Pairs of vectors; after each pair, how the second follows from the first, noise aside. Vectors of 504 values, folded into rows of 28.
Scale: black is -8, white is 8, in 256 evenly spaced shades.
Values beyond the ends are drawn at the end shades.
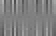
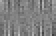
reversed, negated.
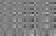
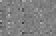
reversed, partly zeroed.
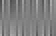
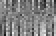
reversed, negated, scaled up.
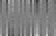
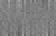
reversed, shrunk.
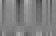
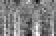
reversed, negated, scaled up.
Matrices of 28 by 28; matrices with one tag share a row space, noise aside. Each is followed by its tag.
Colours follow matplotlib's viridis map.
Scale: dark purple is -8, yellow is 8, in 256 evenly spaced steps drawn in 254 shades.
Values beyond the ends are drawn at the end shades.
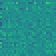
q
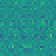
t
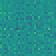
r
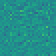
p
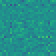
p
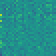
q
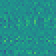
r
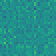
r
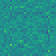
p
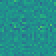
t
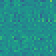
t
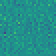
r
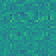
p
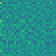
q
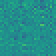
t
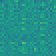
t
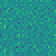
r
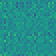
r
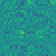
p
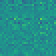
t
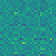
t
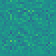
p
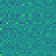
q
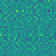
r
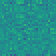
p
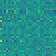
q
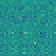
t
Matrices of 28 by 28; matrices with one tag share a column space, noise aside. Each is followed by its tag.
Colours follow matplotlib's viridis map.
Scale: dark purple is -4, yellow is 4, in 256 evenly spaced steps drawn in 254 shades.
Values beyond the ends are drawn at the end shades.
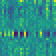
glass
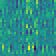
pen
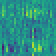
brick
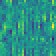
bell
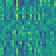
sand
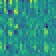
pen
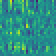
pen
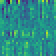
glass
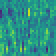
brick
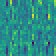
sand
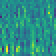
brick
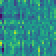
sand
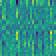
sand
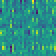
pen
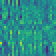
sand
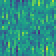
sand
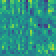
pen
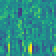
brick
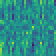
sand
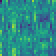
bell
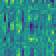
bell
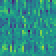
pen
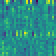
glass
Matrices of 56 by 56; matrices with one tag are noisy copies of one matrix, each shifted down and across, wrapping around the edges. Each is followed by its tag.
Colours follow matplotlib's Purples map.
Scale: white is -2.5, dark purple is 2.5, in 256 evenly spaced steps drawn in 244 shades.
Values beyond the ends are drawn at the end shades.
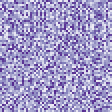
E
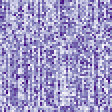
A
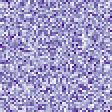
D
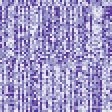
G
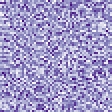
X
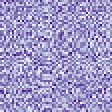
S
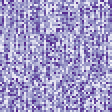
A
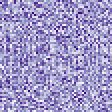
E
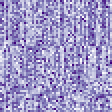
A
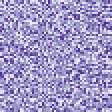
X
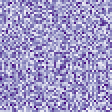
E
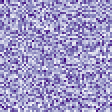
X
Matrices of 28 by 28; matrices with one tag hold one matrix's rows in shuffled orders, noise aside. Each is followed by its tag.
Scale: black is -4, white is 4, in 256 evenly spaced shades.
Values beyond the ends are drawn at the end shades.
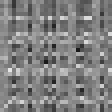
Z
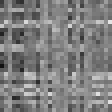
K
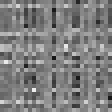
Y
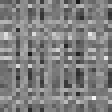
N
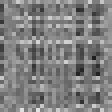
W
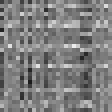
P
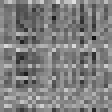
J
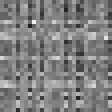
N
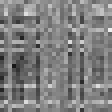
K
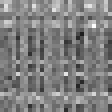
N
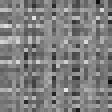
Y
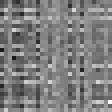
K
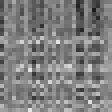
W
